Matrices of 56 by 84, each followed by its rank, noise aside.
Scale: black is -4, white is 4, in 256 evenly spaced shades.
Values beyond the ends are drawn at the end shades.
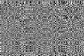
four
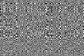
three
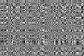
three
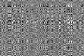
four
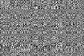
five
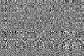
four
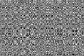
four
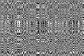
three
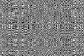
four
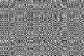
three
